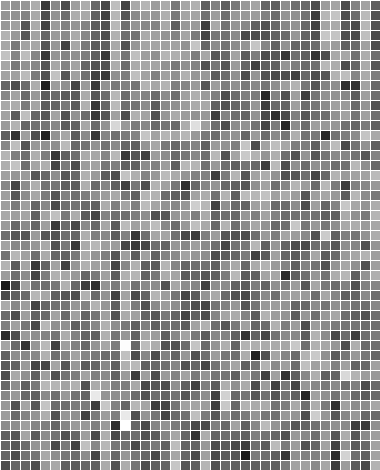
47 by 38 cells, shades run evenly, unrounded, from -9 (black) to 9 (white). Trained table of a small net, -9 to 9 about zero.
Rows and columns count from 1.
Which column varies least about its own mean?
18
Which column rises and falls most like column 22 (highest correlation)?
4
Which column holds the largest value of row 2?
34
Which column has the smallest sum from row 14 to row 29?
8
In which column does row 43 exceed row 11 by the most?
13
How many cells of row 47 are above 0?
12
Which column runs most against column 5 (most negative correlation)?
17
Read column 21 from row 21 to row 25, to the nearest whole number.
4 3 3 0 1
